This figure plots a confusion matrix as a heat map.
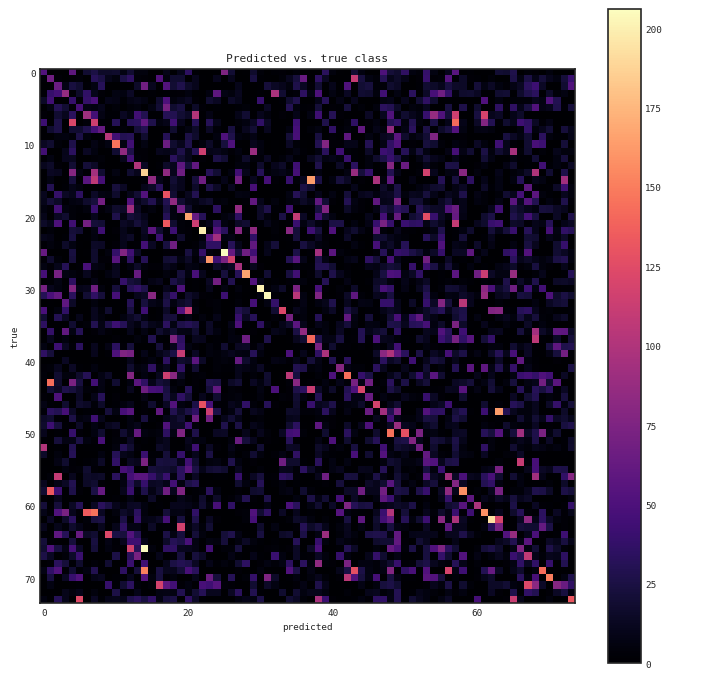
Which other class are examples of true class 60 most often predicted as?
42
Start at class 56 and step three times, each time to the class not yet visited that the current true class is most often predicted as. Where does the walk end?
53
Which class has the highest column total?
48
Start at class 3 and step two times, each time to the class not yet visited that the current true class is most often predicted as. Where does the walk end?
58
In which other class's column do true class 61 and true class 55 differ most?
7
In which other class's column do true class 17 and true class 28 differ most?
61
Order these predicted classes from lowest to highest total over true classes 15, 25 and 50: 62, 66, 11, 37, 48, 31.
62, 31, 11, 66, 37, 48
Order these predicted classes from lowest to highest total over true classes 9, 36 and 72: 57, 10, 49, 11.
57, 11, 10, 49
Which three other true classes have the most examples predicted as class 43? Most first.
69, 1, 14
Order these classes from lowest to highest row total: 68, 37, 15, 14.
68, 37, 15, 14
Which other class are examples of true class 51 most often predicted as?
27
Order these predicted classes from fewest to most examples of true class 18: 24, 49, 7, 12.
24, 7, 12, 49
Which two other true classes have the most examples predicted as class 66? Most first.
54, 50
